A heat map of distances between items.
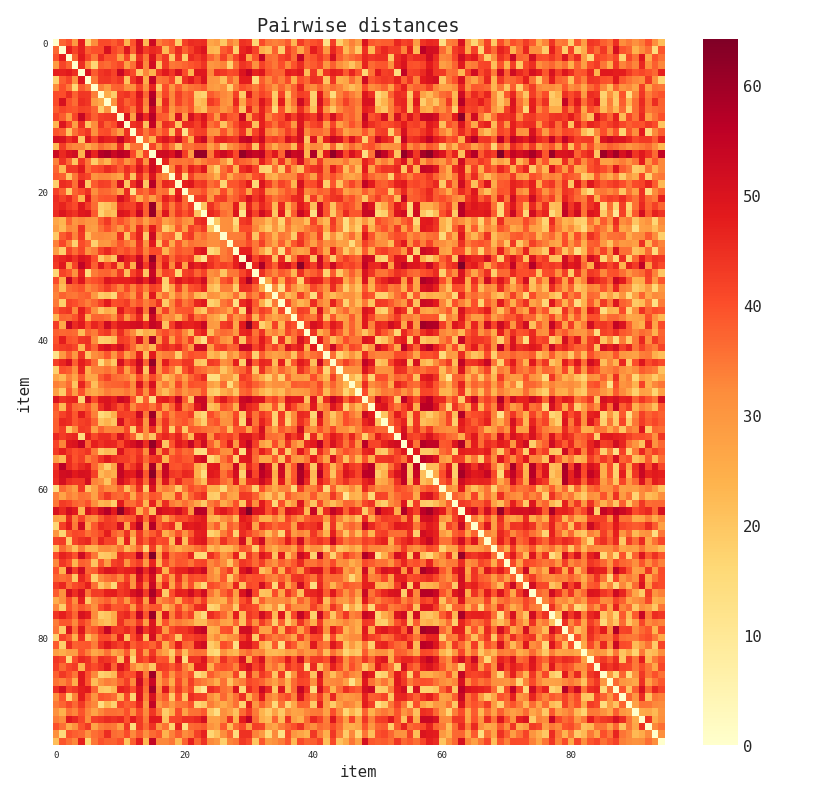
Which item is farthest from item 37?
15
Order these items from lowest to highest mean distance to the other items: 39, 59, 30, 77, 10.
39, 77, 59, 10, 30
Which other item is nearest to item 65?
0
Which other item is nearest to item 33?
35
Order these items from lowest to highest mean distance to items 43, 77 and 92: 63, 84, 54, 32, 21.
21, 84, 32, 54, 63
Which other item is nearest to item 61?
45
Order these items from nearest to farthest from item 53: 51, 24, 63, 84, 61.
84, 63, 24, 61, 51
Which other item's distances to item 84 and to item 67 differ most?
63
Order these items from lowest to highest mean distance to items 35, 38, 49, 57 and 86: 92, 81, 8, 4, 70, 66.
81, 66, 92, 70, 8, 4
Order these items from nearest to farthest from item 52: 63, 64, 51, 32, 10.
10, 51, 64, 63, 32
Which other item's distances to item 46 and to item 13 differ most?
86
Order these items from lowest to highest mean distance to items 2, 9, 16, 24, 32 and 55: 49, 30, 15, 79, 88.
88, 49, 79, 30, 15
